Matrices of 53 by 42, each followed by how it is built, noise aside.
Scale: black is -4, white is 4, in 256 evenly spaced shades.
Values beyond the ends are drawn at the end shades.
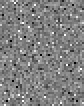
sparse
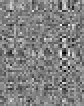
low rank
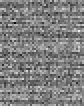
blocks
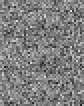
repeating rows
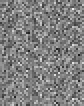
repeating rows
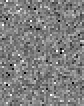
sparse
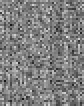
blocks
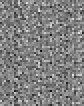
repeating rows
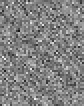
Toeplitz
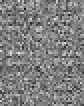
blocks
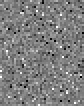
sparse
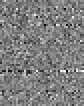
uneven rows
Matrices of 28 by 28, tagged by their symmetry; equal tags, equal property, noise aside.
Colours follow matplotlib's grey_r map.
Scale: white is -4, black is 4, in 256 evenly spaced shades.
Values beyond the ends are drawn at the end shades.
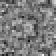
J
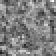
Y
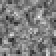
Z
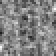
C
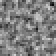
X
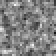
Z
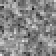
X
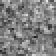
Z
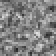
Z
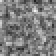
Z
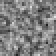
Y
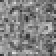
J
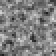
C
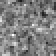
Y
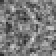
J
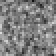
Y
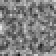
J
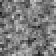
Z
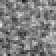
Y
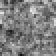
Y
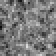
Z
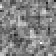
X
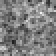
Y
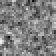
Z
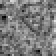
X
